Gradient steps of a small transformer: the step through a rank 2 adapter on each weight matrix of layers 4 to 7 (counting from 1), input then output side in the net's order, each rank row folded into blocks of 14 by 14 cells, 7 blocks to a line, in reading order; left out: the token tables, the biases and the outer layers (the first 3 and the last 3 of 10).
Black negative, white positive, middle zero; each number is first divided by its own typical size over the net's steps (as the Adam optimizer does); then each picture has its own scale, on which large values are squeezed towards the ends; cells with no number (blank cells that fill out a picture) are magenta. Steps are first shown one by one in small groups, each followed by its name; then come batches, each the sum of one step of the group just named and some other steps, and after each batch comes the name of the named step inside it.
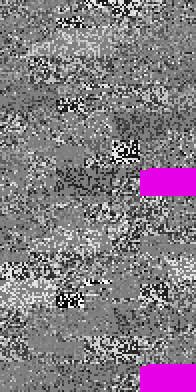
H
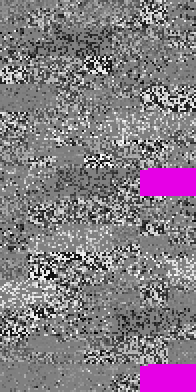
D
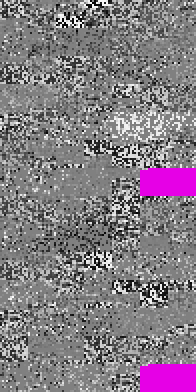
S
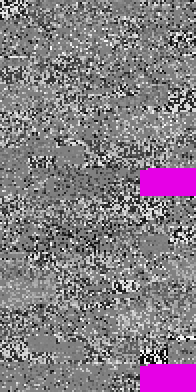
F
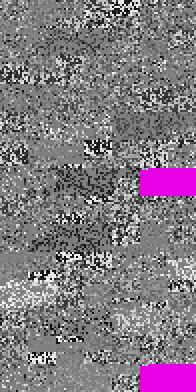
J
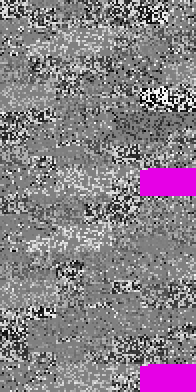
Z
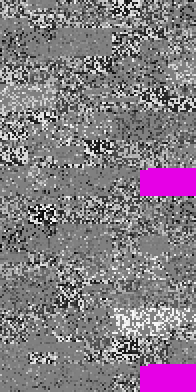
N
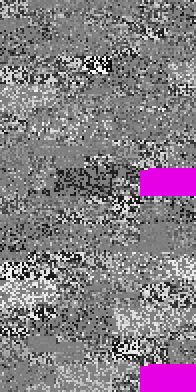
F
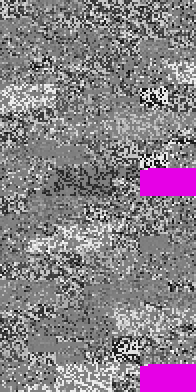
Z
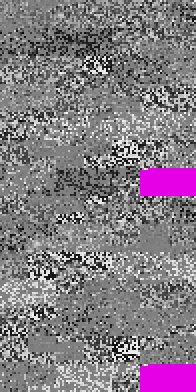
D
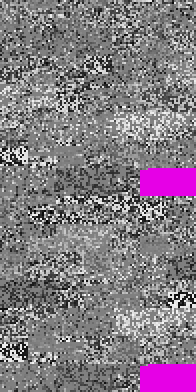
N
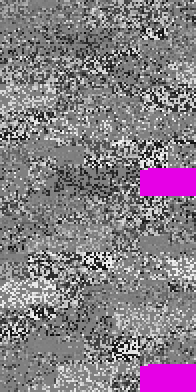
D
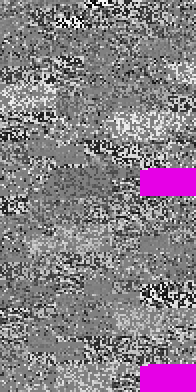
S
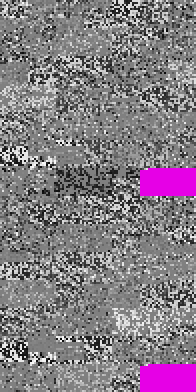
N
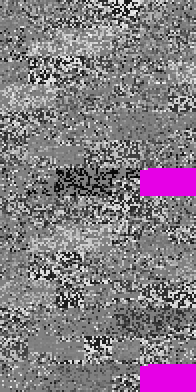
H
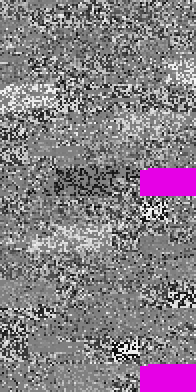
Z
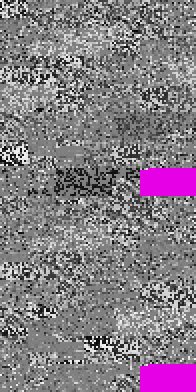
F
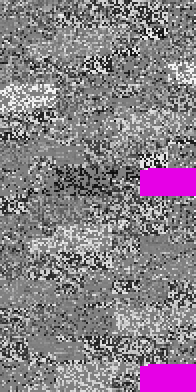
S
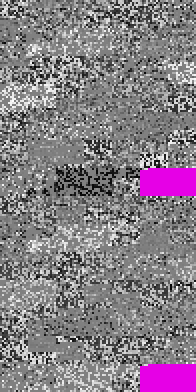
J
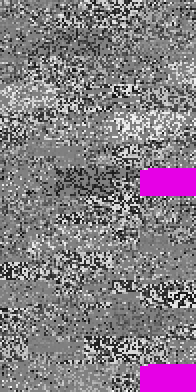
S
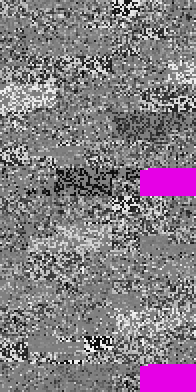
N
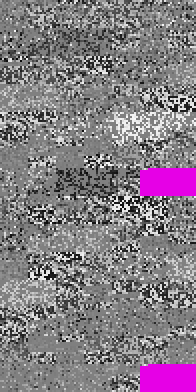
D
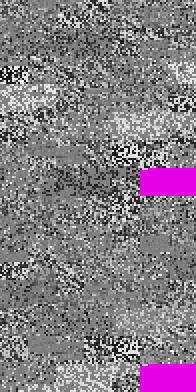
S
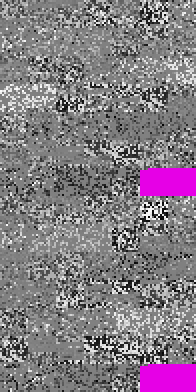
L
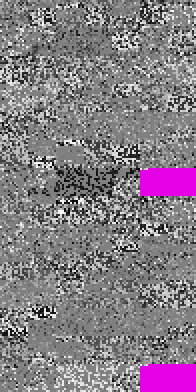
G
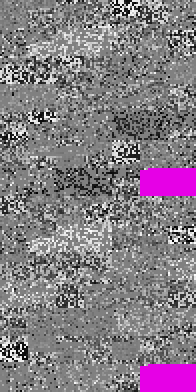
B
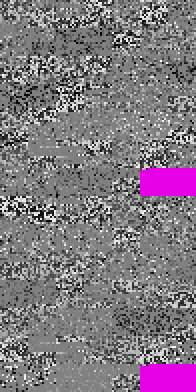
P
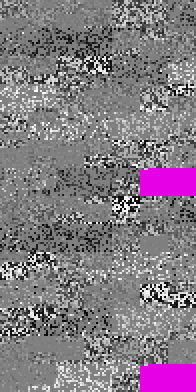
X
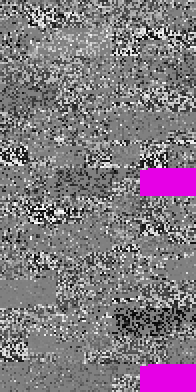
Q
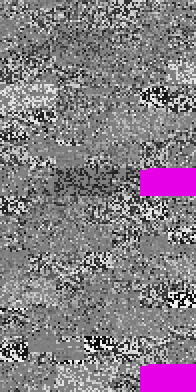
L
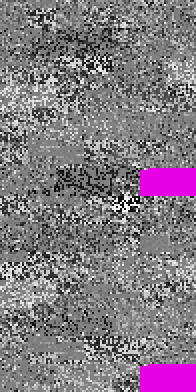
X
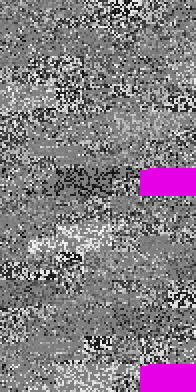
P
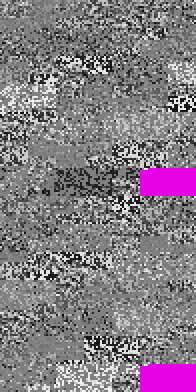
X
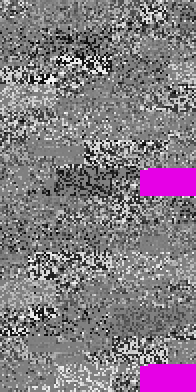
X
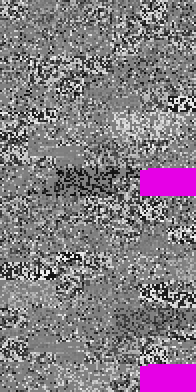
P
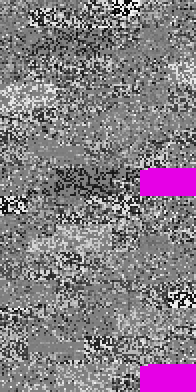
B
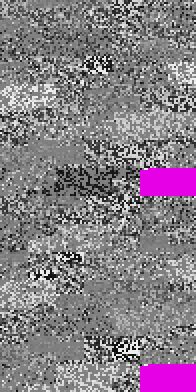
X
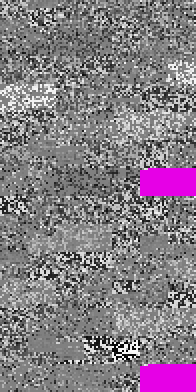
L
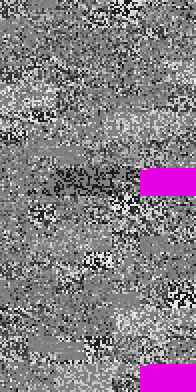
P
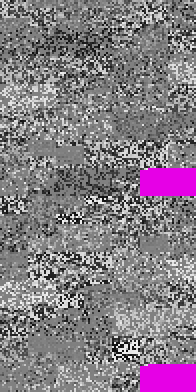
X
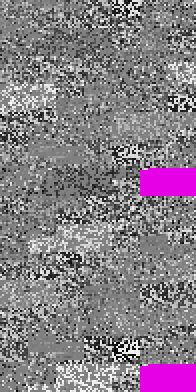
B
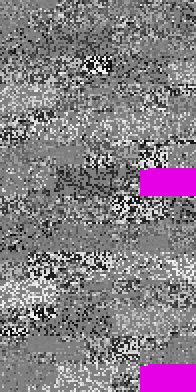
X
